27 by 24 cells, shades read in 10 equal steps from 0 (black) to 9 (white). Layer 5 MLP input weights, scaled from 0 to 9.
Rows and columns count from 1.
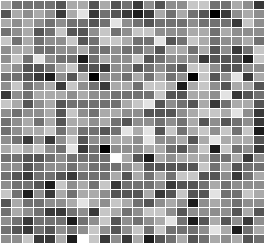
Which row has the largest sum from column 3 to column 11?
23
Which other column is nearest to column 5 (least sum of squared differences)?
4
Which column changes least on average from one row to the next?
9
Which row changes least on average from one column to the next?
19
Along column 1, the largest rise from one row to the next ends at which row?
12
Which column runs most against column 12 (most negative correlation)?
8
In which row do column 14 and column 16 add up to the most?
15
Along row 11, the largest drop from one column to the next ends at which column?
22
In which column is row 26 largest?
20
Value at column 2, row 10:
7
